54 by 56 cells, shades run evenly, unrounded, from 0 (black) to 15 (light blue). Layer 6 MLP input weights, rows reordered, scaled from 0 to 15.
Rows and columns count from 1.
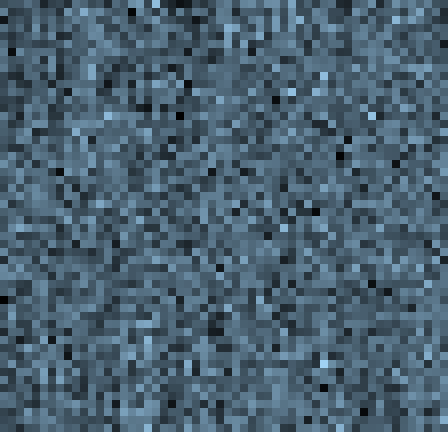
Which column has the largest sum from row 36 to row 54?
19
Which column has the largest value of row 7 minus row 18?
12
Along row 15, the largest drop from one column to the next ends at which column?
48
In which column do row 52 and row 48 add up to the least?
46
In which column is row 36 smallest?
47
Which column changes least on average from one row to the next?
13
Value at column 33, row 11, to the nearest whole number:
8
